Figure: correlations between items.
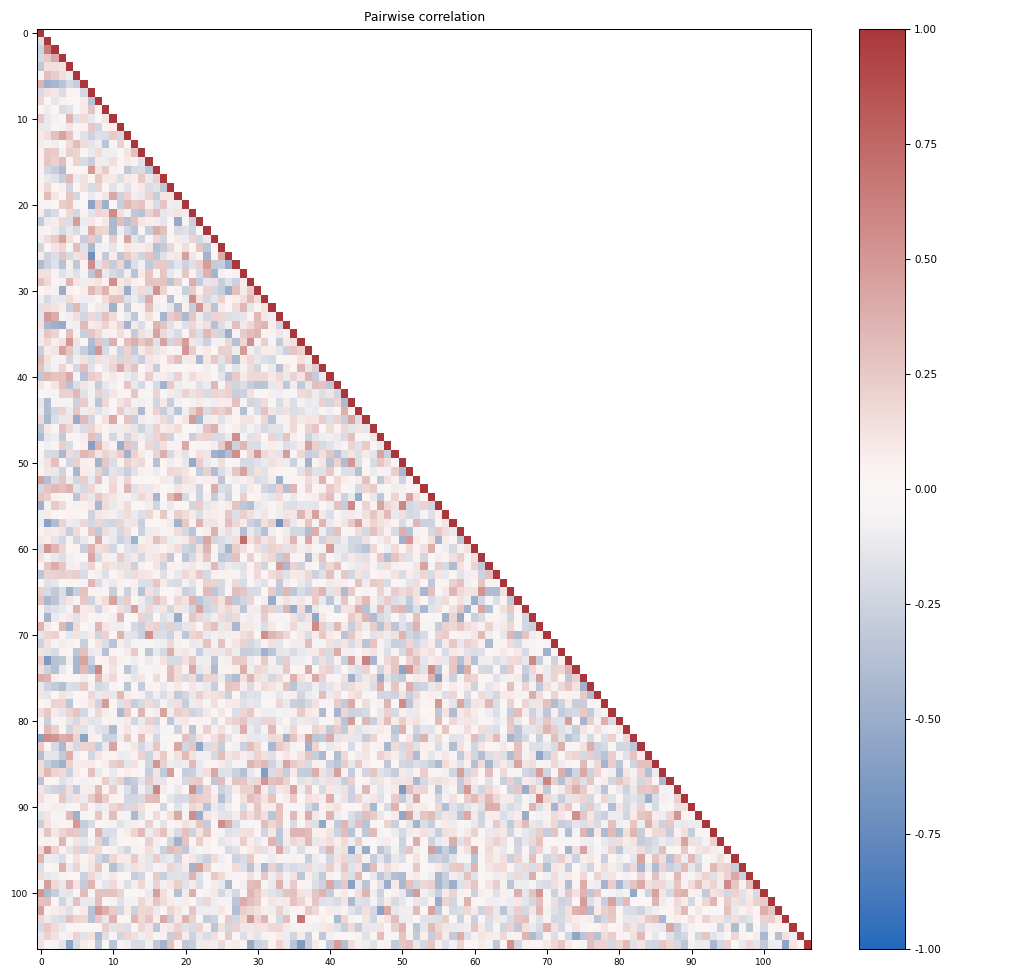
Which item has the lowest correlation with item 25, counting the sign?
49
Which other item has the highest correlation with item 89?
69
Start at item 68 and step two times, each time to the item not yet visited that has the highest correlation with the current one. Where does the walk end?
45
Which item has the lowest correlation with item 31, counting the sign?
86
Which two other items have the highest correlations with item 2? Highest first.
1, 82
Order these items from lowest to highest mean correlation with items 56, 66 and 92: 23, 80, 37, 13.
23, 80, 13, 37
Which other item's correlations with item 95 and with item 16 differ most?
54
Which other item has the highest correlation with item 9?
78
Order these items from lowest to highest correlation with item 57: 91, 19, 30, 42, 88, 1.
1, 19, 30, 91, 88, 42
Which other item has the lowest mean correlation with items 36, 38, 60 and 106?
68
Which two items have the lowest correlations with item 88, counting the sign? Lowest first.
50, 67
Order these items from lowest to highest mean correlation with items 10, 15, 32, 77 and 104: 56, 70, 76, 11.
76, 56, 11, 70
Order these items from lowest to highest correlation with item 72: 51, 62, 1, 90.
1, 62, 90, 51
